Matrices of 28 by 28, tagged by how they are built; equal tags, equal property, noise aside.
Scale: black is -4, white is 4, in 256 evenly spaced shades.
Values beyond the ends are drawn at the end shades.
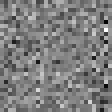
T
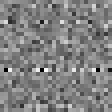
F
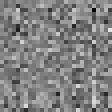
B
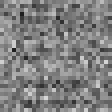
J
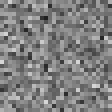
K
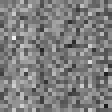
K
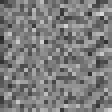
K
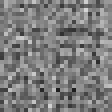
J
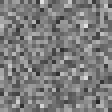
K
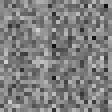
K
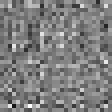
B
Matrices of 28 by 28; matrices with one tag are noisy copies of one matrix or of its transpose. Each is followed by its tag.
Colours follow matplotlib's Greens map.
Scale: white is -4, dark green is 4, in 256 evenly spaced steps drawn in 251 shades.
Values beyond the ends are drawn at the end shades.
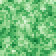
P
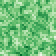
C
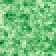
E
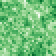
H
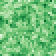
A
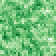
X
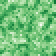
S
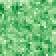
E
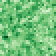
X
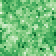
H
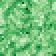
S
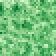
E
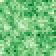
P
